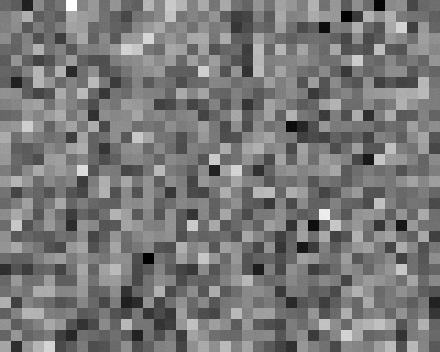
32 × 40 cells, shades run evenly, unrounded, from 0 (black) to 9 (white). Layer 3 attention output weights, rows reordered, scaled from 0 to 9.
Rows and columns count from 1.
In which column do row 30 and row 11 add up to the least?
9
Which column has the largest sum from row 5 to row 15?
13
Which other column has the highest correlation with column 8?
15
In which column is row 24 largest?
19
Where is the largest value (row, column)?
1, 7
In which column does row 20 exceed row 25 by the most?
30
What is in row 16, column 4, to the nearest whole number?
6
